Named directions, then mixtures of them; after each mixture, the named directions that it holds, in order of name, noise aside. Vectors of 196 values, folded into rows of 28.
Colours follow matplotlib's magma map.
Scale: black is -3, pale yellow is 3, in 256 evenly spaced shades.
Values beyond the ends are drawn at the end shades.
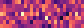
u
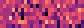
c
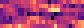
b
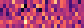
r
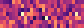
r, u.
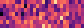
r, u.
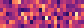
r, u.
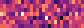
u.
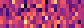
r.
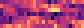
b.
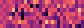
c.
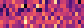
r.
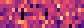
c, u.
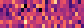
r.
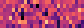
c.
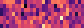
r, u.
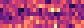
b, r.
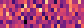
r.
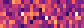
r, u.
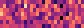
r, u.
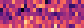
b, r.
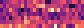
b, r.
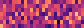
c, u.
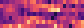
b.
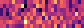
r.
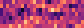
b, r.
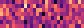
r, u.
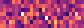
r, u.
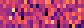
c.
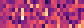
c.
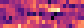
b.
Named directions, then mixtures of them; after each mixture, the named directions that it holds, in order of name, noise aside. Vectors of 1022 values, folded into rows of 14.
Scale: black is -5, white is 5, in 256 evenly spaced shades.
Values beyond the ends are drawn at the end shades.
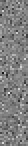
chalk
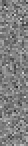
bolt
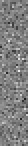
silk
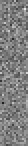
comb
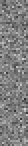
bolt, chalk, silk.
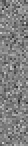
bolt, chalk.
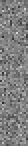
chalk, comb.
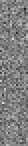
chalk, comb.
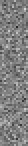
bolt, comb, silk.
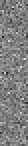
chalk, silk.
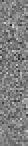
comb, silk.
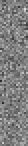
bolt, chalk, comb.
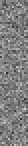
bolt, chalk, silk.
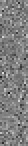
chalk.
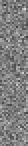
bolt, comb, silk.
